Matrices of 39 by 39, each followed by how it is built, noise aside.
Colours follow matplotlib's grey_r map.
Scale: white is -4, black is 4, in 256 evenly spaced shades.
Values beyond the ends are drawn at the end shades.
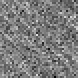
Toeplitz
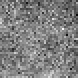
smooth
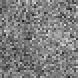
smooth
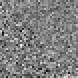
lower triangular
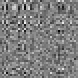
low rank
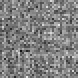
blocks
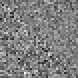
lower triangular
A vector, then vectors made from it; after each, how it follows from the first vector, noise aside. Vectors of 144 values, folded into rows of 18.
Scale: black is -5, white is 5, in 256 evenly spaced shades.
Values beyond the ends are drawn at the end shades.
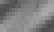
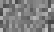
sign-scrambled.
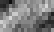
reversed, scaled up.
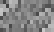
sign-scrambled.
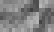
wrapped around.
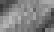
reversed.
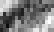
reversed, negated, scaled up.
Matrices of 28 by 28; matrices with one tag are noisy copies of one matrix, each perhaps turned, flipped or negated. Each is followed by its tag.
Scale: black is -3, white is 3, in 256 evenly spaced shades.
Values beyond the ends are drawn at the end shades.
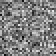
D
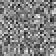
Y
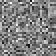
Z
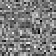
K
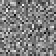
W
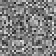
D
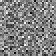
W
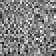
Y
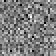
Y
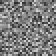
Y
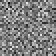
W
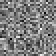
Z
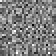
Y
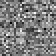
K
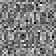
D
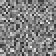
W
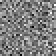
W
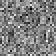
D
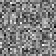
D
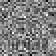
Z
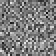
W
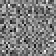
W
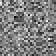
Y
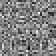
Z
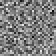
W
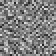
W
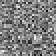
Y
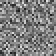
W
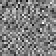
W
